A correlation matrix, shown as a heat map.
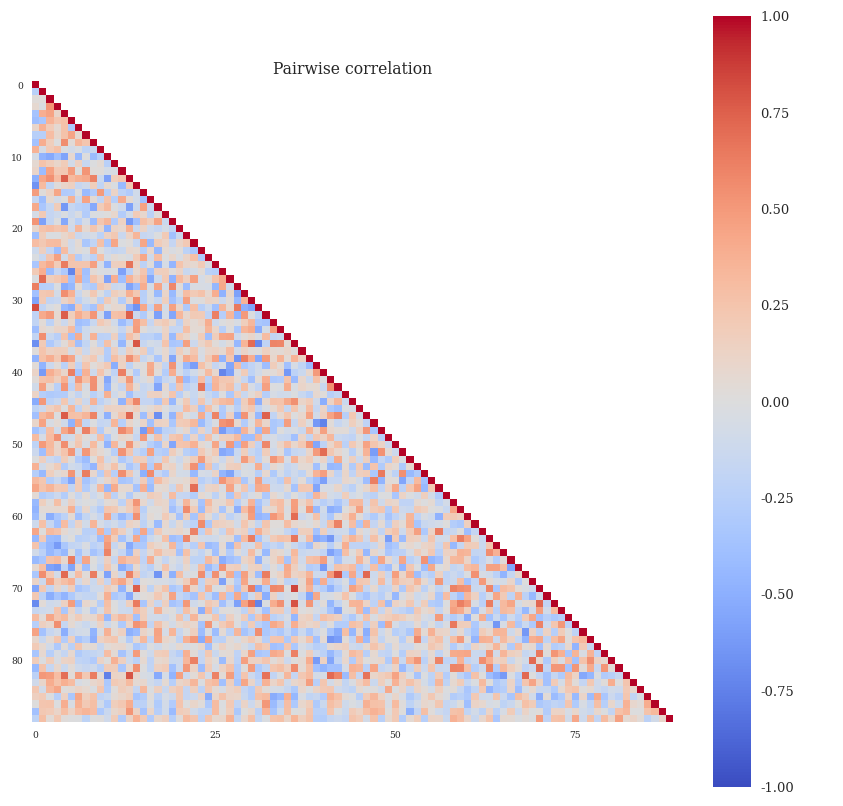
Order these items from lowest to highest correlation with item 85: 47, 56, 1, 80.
80, 56, 1, 47
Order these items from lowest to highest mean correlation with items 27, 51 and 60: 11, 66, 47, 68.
47, 11, 66, 68
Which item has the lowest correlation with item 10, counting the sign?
82
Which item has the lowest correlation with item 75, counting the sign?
64
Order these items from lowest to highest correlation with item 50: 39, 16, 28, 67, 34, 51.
39, 28, 16, 51, 67, 34
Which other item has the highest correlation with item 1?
27
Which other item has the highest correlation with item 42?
68
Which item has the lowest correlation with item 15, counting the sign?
48
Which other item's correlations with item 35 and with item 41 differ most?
63
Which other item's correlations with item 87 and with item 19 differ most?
13
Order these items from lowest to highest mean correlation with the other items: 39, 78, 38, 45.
39, 78, 45, 38
